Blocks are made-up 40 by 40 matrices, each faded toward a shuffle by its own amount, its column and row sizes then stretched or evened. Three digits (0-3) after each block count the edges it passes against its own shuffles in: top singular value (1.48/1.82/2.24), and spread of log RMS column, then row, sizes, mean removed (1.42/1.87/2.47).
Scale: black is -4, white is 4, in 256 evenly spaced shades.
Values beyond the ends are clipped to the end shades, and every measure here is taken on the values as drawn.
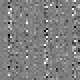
0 3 0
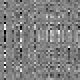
3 3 1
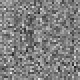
1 1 0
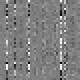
3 3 0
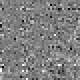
0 2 1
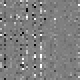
1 3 0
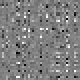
2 3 2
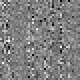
1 3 0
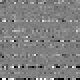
2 0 3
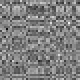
3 0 2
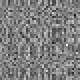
2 1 0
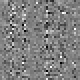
1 3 0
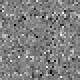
0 0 1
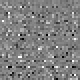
1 1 3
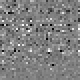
0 1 3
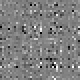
1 3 2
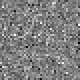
1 1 0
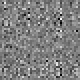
2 2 2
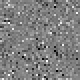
0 1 0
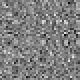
2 0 1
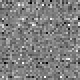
0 0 2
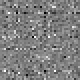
1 1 2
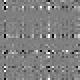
3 2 3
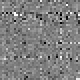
1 1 2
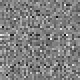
2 0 2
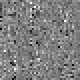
0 2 0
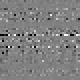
2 0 3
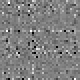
0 1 2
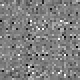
0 1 2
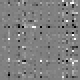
1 3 2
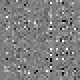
0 2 1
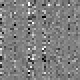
0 3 1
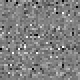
0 0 2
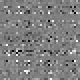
0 1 3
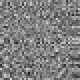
2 0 1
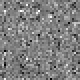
1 2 0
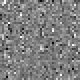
0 2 0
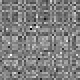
3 0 0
